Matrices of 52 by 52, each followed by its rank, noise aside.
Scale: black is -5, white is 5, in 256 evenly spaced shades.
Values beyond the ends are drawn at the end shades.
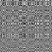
two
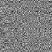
six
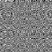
six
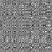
four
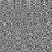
six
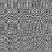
three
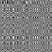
two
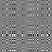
one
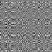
three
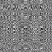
four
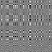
one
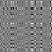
one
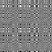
one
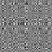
three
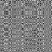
three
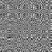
four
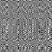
three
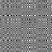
one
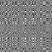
two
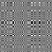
one
